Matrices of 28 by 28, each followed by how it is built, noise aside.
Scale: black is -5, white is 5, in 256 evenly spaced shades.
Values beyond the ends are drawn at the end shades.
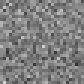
repeating columns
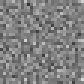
repeating rows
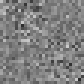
block diagonal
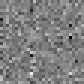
uneven columns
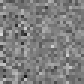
uneven columns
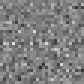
uneven rows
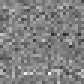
uneven rows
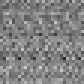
repeating columns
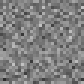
repeating columns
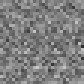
repeating columns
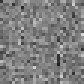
uneven columns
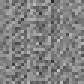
repeating rows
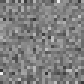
uneven rows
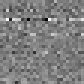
uneven rows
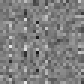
uneven columns
